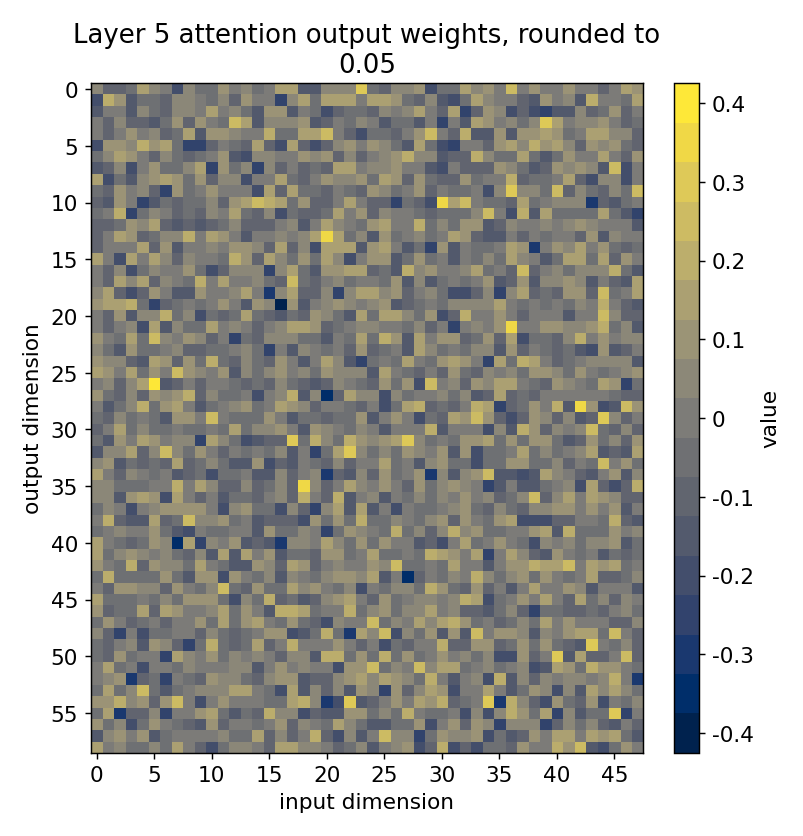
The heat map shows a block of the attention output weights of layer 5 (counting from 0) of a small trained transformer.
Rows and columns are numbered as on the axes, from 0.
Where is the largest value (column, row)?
5, 26
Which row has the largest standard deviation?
54
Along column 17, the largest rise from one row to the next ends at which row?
49
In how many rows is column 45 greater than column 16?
29
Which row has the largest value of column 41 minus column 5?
57
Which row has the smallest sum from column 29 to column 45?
2
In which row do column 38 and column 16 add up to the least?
40
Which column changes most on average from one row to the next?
34
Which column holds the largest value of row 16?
37
